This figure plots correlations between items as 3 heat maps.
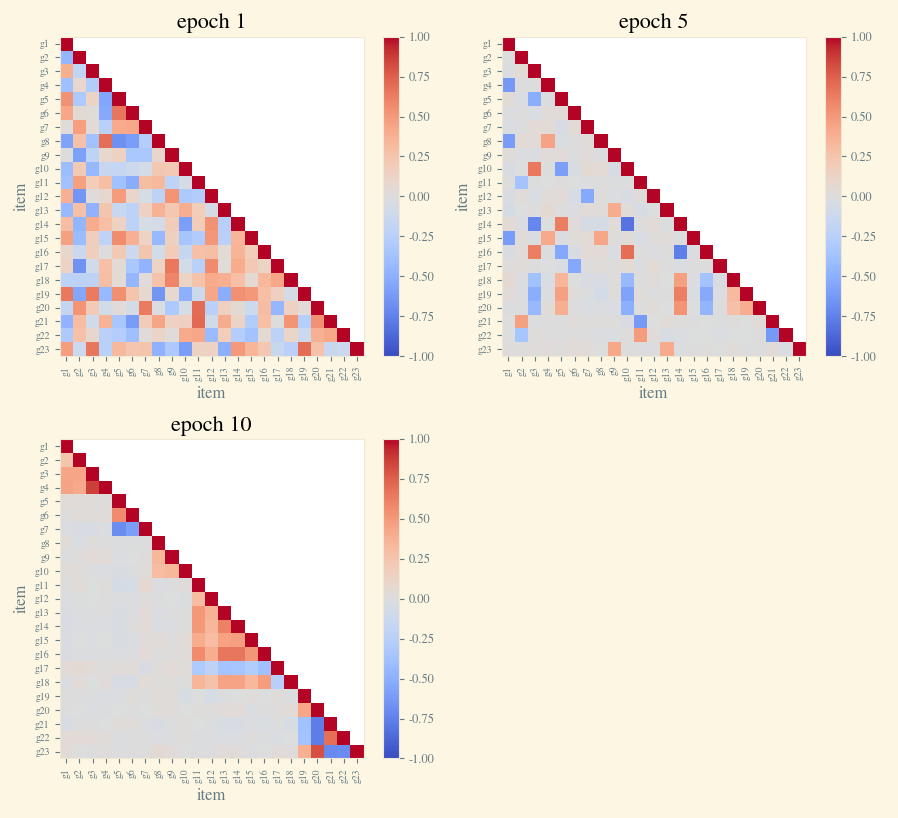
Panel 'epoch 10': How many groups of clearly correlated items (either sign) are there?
5
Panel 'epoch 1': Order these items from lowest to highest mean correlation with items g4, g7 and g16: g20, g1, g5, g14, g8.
g1, g5, g8, g14, g20
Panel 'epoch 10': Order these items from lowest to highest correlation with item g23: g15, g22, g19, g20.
g22, g15, g19, g20
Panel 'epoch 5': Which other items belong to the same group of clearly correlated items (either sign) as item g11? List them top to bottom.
g2, g21, g22
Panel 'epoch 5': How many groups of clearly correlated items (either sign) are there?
6
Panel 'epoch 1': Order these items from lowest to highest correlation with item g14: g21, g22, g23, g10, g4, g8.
g10, g22, g8, g21, g4, g23
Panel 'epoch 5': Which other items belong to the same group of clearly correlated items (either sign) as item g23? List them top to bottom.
g9, g13
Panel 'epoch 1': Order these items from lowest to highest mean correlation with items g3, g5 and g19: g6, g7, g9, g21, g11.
g21, g11, g9, g7, g6
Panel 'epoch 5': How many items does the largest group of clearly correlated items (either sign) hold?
8
